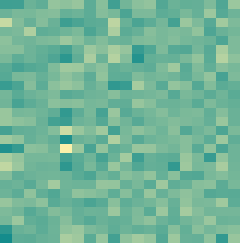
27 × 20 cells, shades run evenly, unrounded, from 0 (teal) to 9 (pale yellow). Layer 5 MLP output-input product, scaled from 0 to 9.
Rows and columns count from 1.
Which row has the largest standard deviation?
17
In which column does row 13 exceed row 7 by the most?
12
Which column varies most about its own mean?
6
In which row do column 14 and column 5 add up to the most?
21
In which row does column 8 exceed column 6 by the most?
7
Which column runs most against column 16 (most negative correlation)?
9
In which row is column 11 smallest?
10
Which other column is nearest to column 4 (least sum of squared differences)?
14
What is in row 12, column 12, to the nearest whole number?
5
